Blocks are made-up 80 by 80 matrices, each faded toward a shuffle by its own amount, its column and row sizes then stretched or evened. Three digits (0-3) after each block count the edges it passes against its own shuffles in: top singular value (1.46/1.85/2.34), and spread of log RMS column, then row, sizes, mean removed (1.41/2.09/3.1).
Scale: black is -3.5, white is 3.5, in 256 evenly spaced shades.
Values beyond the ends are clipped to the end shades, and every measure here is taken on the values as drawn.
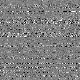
0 0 3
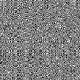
3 0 1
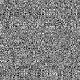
2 0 2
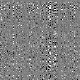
2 3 2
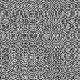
3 0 0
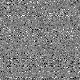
2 0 2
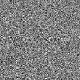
2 1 1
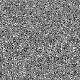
1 0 1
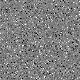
1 0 1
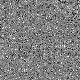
1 0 0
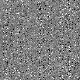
0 2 0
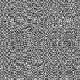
3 0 0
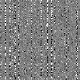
3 3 0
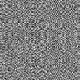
3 1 0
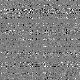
1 1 3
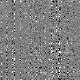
1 3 2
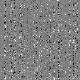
0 3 1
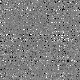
0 1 2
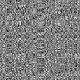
3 2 0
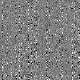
0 3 1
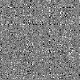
1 2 2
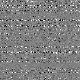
1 1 3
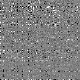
1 2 3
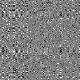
3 2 1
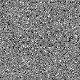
1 1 1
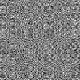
3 0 0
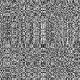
3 2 0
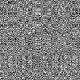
3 0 1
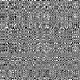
3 1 3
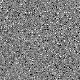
1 1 0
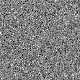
1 0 0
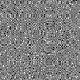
3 1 0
